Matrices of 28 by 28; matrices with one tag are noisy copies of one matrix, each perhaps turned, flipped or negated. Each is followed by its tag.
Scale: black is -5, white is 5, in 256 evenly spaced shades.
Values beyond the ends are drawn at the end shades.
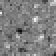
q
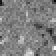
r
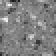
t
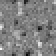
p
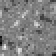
t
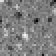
q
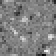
t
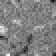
r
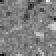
r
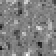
p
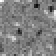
t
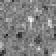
q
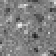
q
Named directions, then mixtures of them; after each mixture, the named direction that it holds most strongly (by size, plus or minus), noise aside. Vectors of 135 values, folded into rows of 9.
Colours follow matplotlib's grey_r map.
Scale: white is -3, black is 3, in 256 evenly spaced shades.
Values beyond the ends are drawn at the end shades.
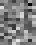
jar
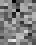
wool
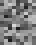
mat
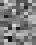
mat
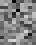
wool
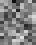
wool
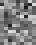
mat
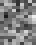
mat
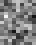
mat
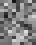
wool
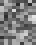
mat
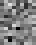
mat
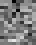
wool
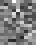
wool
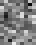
jar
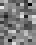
jar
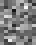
mat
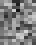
wool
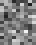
jar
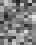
mat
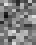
mat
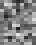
mat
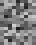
mat
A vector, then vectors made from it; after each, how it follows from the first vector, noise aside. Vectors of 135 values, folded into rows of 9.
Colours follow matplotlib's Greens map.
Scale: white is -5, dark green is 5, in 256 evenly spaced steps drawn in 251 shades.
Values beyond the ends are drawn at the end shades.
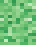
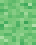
reversed, shrunk.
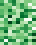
scaled up.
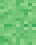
reversed, negated, shrunk.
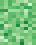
reversed.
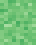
reversed, shrunk.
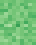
reversed, shrunk.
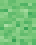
reversed, shrunk.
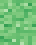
reversed, negated, shrunk.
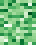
reversed, scaled up.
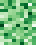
reversed, scaled up.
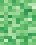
copied.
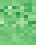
wrapped around, partly zeroed.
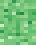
wrapped around, partly zeroed.
